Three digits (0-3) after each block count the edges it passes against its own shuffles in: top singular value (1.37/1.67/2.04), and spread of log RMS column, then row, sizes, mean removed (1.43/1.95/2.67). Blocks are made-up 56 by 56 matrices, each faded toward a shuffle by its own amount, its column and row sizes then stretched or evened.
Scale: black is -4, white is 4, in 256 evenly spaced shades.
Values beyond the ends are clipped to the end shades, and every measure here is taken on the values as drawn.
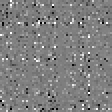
0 2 2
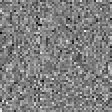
2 1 0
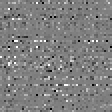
1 1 3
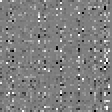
2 3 2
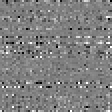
2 1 3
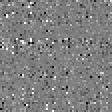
0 1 2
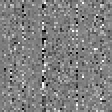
2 3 0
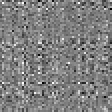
3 2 2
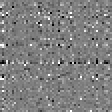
3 2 2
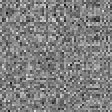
3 0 1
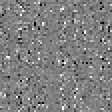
0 2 1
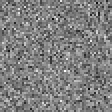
1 0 0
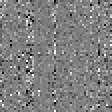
1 3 1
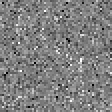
0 1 0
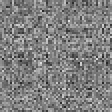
3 1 1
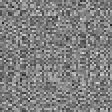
3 0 1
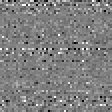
2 0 3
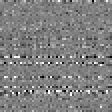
3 0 3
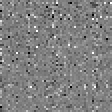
0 2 1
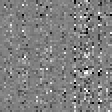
1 3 1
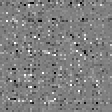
0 1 2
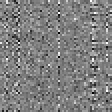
3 3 0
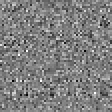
2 0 2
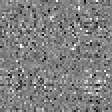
2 1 1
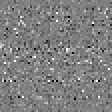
1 0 2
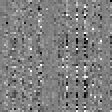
3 3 0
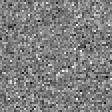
0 0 0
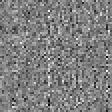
2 2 0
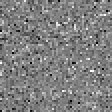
0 0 1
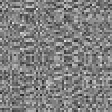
3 1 1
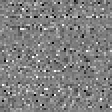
1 0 2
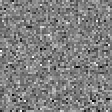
0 0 1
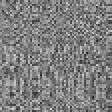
3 1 0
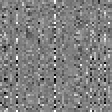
3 3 0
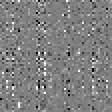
3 3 1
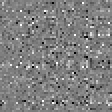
2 1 2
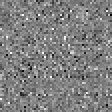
2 1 1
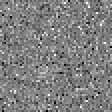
0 0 0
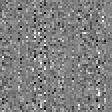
1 3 0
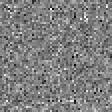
2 1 0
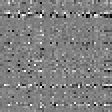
3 2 3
